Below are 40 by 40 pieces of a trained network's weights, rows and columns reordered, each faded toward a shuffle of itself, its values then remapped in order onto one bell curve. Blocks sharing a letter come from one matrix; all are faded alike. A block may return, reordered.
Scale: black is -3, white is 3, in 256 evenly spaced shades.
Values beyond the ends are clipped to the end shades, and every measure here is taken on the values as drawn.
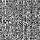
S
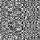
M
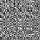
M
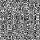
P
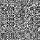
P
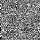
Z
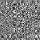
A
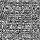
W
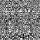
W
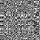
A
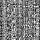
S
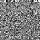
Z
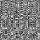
A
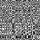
A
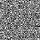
P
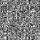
Z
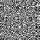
P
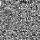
P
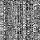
S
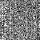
S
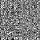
P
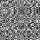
A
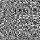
M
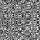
M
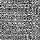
W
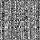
S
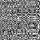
W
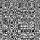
A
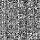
S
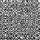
W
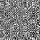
M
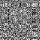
M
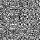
Z
